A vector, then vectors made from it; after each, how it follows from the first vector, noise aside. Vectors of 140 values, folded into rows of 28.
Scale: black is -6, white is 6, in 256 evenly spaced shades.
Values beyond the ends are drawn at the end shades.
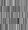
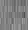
wrapped around, shrunk.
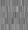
wrapped around, negated, shrunk.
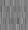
shrunk.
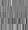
reversed, partly zeroed.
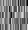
wrapped around, scaled up.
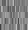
sign-scrambled.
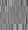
reversed, partly zeroed.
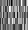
reversed, negated, scaled up.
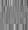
reversed, partly zeroed.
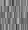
sign-scrambled.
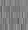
shrunk.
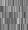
sign-scrambled.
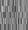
sign-scrambled.
